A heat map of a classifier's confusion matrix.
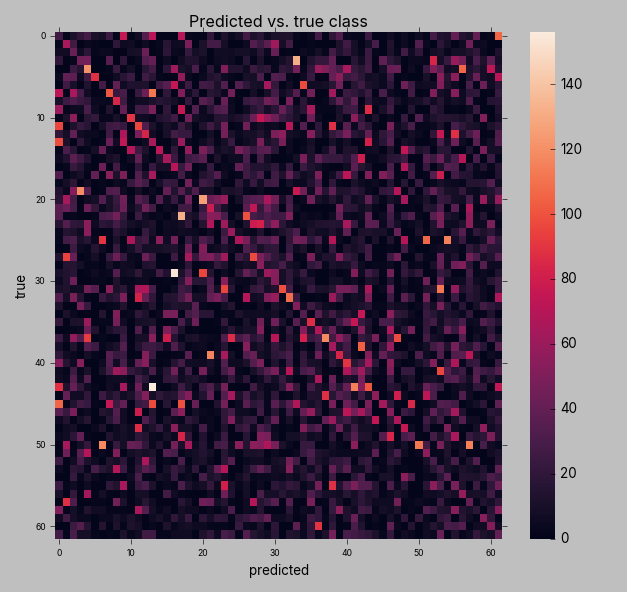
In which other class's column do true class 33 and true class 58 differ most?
11
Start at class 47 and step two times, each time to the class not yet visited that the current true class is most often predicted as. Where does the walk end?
37
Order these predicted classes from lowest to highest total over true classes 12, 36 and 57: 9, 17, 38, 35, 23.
17, 23, 38, 9, 35
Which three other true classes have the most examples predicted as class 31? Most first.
12, 13, 9
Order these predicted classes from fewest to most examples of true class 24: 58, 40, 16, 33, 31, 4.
16, 31, 58, 33, 40, 4
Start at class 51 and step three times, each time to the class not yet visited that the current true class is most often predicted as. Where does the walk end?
23
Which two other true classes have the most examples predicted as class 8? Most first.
53, 41
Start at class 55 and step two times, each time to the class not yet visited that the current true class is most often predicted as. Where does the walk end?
42
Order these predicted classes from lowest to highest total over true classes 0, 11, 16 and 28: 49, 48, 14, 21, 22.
14, 22, 49, 21, 48
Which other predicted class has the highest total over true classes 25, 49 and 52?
54
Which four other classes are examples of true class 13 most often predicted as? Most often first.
0, 43, 9, 17
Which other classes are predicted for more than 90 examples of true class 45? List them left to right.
0, 13, 17
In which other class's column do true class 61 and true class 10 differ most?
28
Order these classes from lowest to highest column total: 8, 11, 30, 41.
8, 41, 11, 30
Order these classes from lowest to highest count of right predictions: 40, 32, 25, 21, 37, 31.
25, 21, 40, 31, 32, 37
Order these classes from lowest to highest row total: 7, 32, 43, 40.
40, 7, 32, 43
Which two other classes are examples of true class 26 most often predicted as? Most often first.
20, 18
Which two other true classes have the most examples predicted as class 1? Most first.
27, 57
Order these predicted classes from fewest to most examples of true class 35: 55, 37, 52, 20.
20, 37, 55, 52
